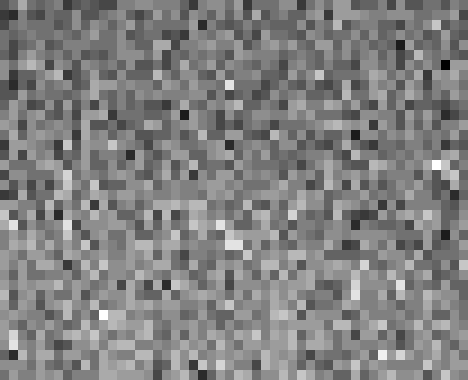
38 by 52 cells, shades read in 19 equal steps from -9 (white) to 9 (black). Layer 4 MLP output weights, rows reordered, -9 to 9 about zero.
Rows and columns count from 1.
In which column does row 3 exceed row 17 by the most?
50
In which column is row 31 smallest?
26
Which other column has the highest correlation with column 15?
31
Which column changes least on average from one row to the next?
44
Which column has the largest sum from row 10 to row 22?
9
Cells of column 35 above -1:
21
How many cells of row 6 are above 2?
7
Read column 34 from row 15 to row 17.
3 1 4
